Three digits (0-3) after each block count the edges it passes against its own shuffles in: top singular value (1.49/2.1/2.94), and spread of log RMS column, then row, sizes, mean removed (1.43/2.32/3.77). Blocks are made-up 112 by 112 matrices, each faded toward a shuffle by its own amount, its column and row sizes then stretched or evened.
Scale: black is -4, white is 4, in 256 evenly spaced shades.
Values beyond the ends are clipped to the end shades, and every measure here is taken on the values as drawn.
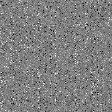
0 2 0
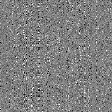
2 2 0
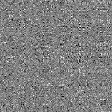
2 1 1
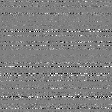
1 0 3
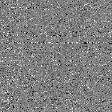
0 1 2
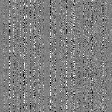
2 3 0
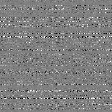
1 1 3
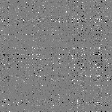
1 2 2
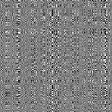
3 3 2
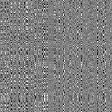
3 3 0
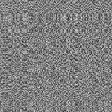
3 1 1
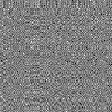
3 1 0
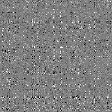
2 2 2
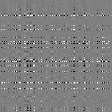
3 2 3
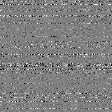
1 0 3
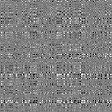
3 2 3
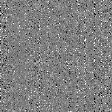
1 2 0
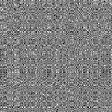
3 1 2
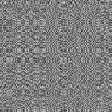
3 1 2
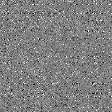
1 1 2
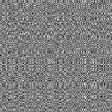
3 1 2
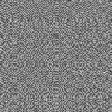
3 1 0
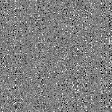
1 2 0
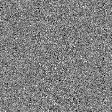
0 1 0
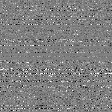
1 0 3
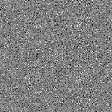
2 1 0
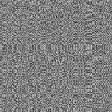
3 2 0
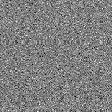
2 0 0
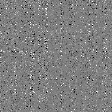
0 2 1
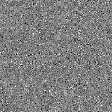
2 1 1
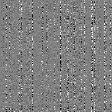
1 3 1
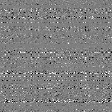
2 1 3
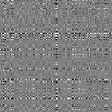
3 2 3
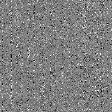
0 2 0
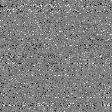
1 0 2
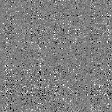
1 2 2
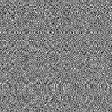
3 0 2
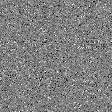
1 0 1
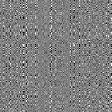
3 3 1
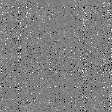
0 2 1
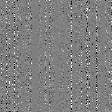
1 3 0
